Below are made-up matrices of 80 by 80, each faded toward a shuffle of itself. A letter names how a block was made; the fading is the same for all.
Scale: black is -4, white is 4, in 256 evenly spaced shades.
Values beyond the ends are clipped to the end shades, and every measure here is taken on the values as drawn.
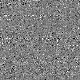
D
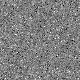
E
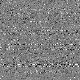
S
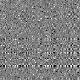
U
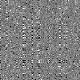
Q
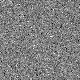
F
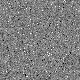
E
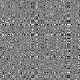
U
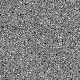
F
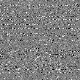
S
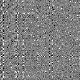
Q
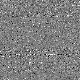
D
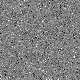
E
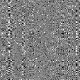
Q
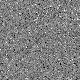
E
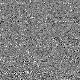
D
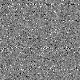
D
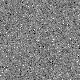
E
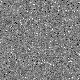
E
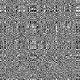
U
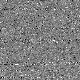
D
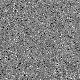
E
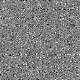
D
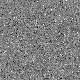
E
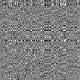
U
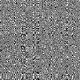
Q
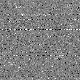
S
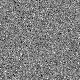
F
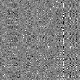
Q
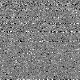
S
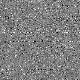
D
